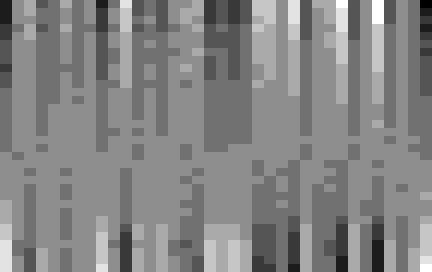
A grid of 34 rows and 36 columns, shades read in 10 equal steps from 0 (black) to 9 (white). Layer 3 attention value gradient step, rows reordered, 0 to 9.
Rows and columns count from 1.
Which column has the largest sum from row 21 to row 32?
1
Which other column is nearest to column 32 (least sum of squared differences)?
29
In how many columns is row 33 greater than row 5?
17
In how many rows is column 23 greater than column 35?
18
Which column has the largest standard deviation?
32
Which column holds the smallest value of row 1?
36
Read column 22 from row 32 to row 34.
3 2 2
